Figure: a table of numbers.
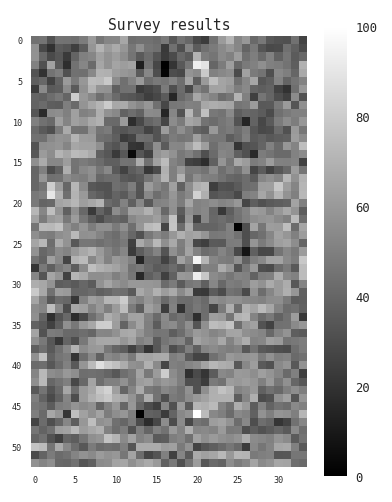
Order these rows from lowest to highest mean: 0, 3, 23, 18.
0, 3, 18, 23
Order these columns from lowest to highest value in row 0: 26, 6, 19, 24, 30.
30, 19, 6, 26, 24
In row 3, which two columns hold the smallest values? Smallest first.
16, 13
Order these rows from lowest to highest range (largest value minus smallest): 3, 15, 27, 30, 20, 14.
30, 20, 15, 14, 27, 3
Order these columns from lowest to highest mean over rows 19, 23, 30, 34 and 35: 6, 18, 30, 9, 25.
25, 18, 6, 30, 9
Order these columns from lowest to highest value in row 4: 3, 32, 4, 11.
4, 32, 3, 11
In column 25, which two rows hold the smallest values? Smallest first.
23, 13
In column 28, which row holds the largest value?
33
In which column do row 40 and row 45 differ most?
8
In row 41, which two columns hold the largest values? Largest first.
16, 1
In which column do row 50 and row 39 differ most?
26
